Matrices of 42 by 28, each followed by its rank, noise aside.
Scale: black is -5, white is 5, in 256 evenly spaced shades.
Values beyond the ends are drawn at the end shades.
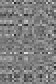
three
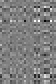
one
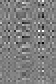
two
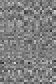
three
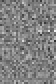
six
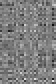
three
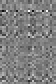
two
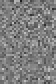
six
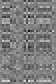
two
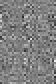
four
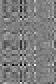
two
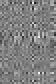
three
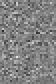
six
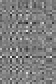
two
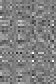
three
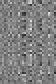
two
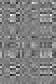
two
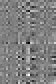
two
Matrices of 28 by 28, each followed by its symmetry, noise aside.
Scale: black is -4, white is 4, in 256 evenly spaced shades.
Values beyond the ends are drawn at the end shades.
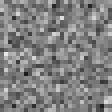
antisymmetric.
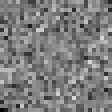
same after a half turn.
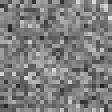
symmetric across the other diagonal.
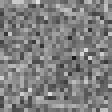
no symmetry.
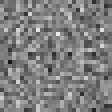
mirrored top to bottom.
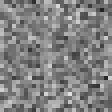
mirrored top to bottom.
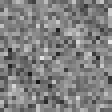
symmetric across the other diagonal.
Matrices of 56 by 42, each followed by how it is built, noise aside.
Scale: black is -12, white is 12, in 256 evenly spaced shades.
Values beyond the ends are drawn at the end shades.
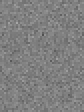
repeating columns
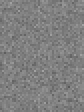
repeating rows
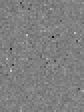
sparse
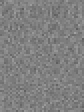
blocks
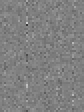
uneven columns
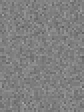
repeating columns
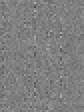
uneven columns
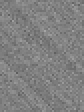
Toeplitz
